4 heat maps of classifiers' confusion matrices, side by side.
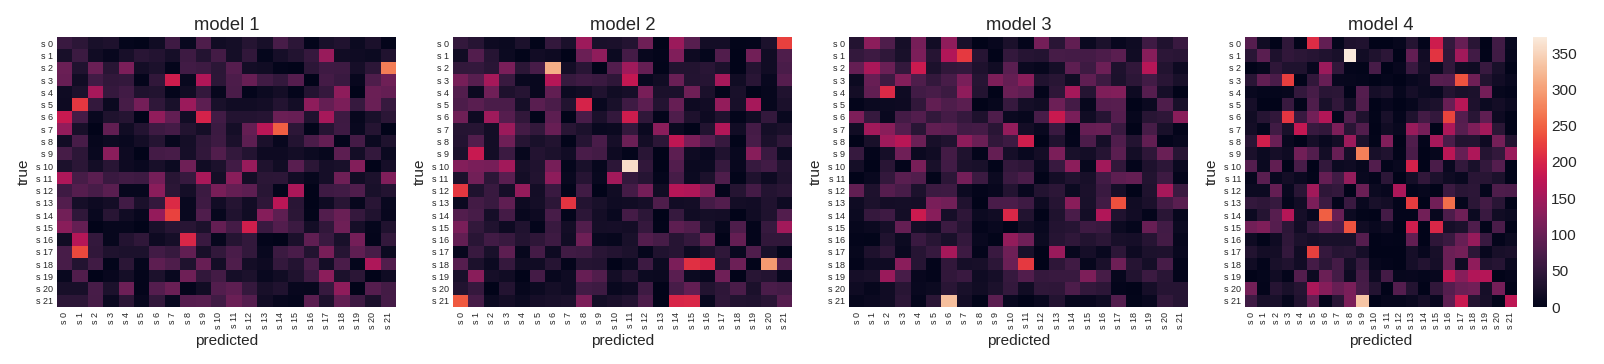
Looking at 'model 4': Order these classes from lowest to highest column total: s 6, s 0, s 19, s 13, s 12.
s 12, s 0, s 19, s 13, s 6
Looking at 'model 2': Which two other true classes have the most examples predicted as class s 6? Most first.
s 2, s 3
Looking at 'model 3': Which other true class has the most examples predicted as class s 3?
s 8
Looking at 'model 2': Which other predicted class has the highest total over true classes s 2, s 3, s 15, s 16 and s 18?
s 6
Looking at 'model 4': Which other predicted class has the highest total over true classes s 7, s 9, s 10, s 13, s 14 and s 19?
s 16
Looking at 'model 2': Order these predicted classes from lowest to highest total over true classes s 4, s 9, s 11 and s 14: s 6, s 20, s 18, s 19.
s 18, s 20, s 19, s 6
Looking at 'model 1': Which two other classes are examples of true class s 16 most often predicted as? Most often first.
s 8, s 1
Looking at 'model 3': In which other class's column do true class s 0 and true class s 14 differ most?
s 10
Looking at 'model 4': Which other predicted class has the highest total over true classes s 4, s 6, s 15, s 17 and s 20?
s 5
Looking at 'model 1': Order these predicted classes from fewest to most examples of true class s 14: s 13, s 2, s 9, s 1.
s 2, s 1, s 9, s 13
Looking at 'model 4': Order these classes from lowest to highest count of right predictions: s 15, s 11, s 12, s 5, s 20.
s 11, s 5, s 20, s 12, s 15
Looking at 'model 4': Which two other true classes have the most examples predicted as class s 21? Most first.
s 9, s 12
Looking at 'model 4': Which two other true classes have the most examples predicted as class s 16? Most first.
s 13, s 6
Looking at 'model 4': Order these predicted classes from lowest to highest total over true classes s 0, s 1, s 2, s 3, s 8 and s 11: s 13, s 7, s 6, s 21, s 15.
s 21, s 7, s 13, s 6, s 15
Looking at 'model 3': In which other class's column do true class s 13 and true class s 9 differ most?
s 17
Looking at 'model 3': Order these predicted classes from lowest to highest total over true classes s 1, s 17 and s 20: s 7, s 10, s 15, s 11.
s 11, s 15, s 10, s 7
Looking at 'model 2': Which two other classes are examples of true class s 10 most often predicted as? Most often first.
s 11, s 3
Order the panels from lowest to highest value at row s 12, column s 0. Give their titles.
model 4, model 1, model 3, model 2
